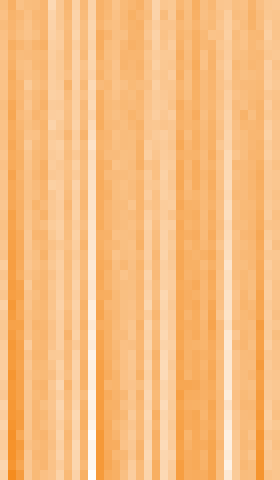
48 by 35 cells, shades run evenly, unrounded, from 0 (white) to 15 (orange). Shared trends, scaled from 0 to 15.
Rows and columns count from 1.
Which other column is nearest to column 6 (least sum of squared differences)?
18
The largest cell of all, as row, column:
48, 2
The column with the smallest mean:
12
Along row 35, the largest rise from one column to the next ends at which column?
13
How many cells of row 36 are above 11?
5
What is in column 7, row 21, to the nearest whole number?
7
